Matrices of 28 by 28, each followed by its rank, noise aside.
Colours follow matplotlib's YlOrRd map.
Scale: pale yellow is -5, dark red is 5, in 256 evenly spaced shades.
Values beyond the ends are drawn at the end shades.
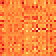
three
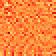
six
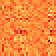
four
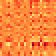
two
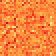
six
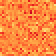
six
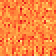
six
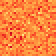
six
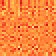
three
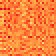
five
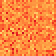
five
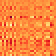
two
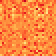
four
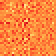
five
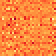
four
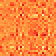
three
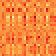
two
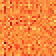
four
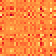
two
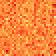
six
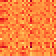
three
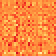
four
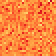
five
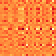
two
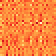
two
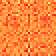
three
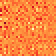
four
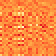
two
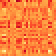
two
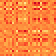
two
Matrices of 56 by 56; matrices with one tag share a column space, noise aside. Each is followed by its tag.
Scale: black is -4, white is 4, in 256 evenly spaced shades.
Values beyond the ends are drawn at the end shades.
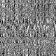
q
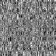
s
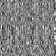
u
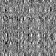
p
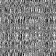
p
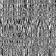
q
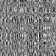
p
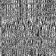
q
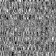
s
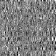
s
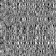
u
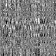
q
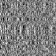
u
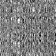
p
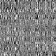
s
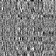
s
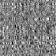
u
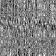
q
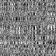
u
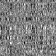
u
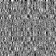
s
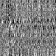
q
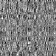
s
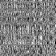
u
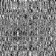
s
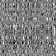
u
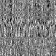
q
